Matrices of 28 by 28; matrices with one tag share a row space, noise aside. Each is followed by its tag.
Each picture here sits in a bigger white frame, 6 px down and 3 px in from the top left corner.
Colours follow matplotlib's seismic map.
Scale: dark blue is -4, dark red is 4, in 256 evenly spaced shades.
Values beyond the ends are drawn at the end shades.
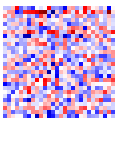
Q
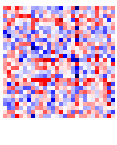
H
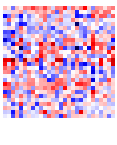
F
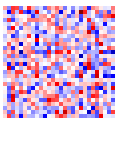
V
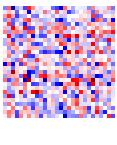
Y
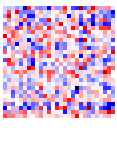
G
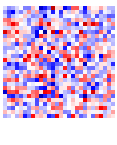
Q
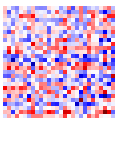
G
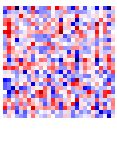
H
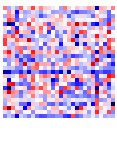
H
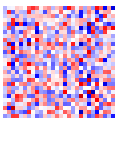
V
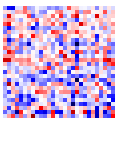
H
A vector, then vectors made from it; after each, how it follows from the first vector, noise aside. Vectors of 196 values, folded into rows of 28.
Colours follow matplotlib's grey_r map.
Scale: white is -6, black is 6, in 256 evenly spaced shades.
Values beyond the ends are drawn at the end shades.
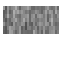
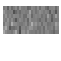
negated, partly zeroed.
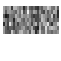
wrapped around, scaled up.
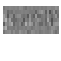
negated, partly zeroed.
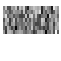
reversed, negated, scaled up.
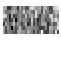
reversed, negated, scaled up.
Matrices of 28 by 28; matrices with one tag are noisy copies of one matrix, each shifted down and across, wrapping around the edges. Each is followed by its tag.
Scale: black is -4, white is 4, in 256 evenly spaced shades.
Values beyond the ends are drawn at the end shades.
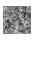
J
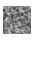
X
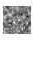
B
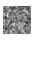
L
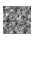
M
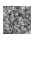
B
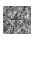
M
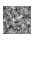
B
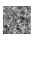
J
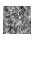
J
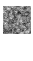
B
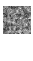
L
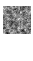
J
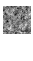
M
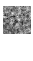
X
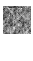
M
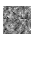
M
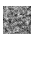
X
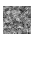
L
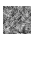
M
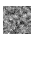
B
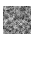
B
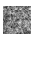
L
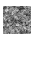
L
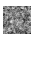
L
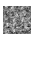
X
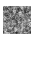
X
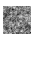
L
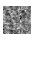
J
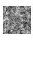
J
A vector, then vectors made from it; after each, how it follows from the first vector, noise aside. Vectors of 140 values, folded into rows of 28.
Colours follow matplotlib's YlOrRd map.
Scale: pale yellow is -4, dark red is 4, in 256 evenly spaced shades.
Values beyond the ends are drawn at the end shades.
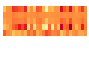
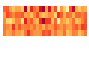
wrapped around, negated.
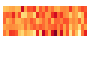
wrapped around, negated.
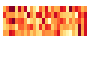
wrapped around, negated, scaled up.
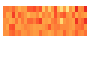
wrapped around, shrunk.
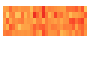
wrapped around, shrunk.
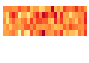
reversed, negated.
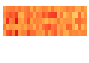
wrapped around, shrunk.
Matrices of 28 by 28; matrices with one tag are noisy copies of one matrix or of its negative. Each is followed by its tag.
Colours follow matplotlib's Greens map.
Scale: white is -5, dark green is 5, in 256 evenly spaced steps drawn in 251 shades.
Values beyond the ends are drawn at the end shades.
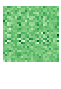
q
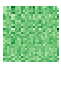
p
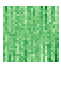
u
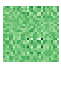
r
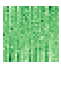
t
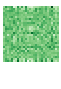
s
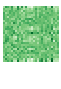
s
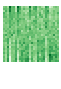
t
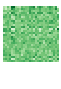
p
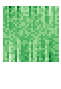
t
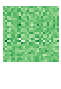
q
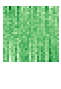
t
